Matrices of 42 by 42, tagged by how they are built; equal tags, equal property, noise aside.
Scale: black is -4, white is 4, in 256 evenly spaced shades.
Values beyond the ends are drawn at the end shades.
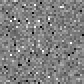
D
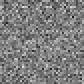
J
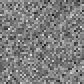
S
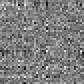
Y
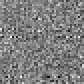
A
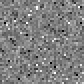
D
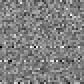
A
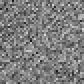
S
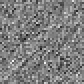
S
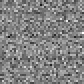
J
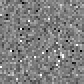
D
